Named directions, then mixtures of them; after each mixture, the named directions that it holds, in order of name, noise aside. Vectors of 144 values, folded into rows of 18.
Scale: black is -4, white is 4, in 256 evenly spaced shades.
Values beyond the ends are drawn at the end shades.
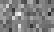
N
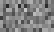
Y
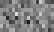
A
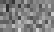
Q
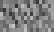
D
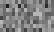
Y.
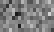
N.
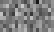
D, N.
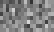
N, Q, Y.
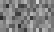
D, N, Y.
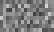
Y.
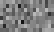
Y.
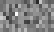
A, D, N.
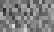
D.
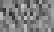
D.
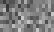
Q.
